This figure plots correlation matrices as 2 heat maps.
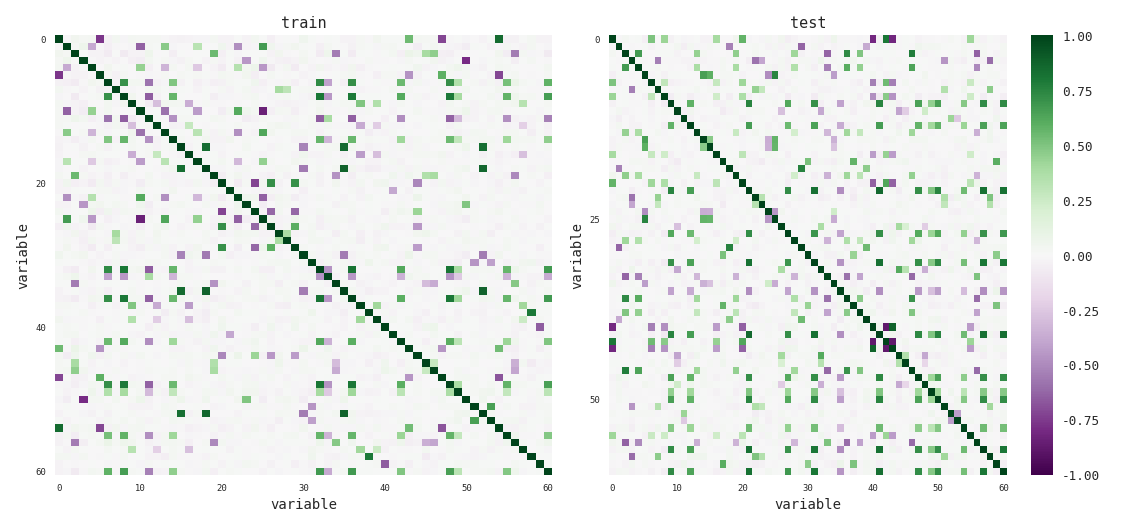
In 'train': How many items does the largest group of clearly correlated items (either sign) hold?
12
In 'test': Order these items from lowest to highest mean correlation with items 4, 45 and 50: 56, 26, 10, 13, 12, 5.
56, 10, 5, 26, 13, 12
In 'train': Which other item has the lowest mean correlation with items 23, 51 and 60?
11
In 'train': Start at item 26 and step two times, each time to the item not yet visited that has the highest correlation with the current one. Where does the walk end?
29
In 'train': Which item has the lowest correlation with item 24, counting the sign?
20
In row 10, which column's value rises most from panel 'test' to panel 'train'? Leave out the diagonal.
22
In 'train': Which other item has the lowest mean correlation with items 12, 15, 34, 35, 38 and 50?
30
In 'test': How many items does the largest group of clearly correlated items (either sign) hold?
13
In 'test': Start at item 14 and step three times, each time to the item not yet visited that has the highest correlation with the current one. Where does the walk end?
15
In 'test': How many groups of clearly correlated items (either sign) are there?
9
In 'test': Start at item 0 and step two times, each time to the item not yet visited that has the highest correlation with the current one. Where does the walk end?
20
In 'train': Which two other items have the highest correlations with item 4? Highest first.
10, 22
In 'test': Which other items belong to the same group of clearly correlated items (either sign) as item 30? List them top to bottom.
17, 37, 59
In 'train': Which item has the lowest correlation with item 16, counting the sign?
37
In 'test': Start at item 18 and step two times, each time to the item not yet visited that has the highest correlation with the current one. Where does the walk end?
39
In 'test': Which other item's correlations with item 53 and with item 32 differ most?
44
